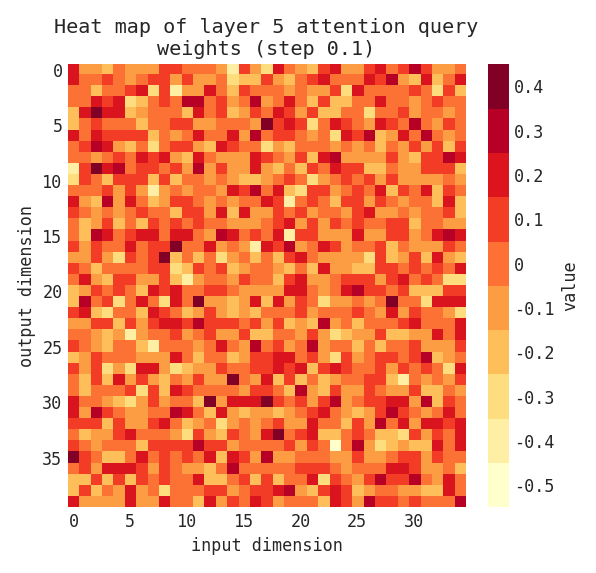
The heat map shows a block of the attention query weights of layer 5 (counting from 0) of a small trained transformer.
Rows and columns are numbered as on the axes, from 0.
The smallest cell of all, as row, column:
34, 23
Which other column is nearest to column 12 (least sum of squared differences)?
15
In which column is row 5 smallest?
21
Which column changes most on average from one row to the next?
16
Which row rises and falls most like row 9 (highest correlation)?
4
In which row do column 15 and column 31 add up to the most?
30
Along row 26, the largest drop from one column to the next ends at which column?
32
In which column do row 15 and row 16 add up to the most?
9
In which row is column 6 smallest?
29
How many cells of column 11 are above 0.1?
9
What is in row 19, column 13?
0
